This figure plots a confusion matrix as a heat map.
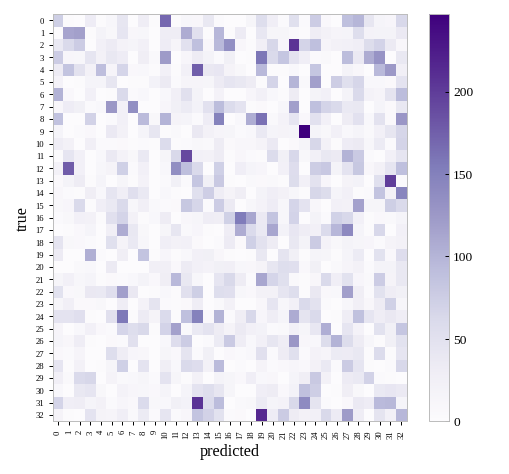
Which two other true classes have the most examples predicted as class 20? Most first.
17, 16
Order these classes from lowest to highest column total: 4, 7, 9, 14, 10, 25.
9, 4, 7, 14, 25, 10
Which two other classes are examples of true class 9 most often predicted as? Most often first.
23, 32
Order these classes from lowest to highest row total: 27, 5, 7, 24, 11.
27, 5, 11, 7, 24
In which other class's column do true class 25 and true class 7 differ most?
5
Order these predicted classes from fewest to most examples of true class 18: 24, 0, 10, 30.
30, 10, 0, 24
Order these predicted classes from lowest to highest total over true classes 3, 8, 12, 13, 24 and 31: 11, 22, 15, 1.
11, 1, 22, 15
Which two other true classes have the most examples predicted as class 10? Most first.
0, 3
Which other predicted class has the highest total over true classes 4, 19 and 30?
13
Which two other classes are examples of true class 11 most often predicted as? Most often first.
12, 27
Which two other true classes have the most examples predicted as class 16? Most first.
2, 26
